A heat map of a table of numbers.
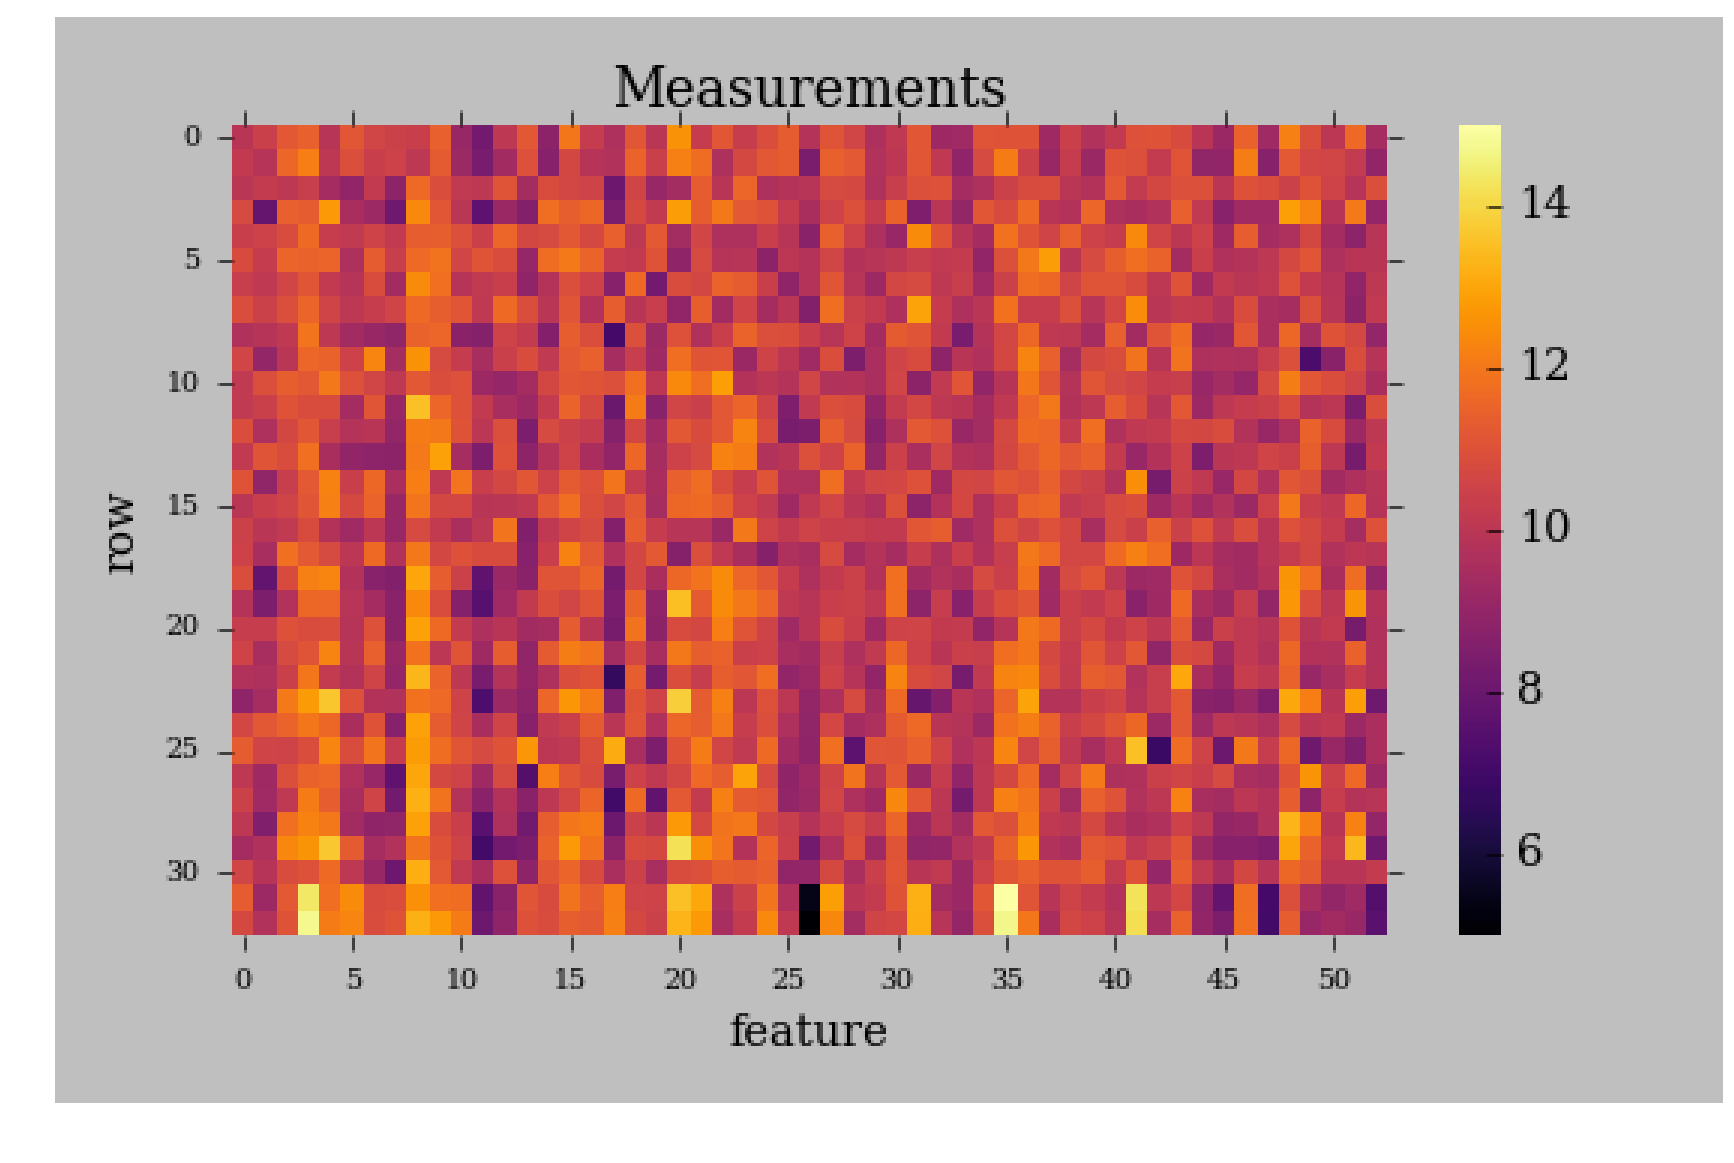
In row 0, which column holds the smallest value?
11
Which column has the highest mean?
8
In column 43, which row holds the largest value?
22
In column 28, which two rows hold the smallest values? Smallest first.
25, 9
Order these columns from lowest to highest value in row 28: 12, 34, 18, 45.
45, 12, 18, 34
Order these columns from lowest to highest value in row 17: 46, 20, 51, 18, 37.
20, 46, 51, 18, 37
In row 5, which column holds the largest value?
37
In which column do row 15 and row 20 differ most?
51
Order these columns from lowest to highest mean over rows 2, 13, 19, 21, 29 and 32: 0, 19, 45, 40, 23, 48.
45, 19, 0, 40, 23, 48
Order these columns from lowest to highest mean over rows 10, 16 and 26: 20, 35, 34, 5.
34, 5, 35, 20
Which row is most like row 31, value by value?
32
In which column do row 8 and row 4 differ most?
17
